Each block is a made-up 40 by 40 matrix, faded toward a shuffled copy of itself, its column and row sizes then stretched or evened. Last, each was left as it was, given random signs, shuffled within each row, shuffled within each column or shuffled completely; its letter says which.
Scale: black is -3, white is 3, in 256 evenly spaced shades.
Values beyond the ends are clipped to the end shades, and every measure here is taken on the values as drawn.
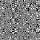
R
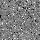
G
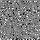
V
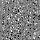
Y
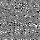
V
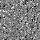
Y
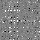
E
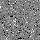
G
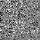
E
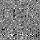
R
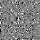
R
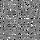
R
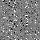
Y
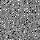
Y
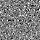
V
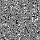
Y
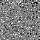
V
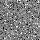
G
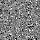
Y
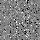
Y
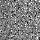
Y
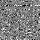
V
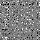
E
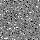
G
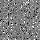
Y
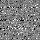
V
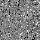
Y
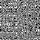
R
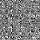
R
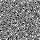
G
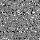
V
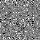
E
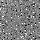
Y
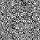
R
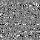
V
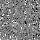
Y
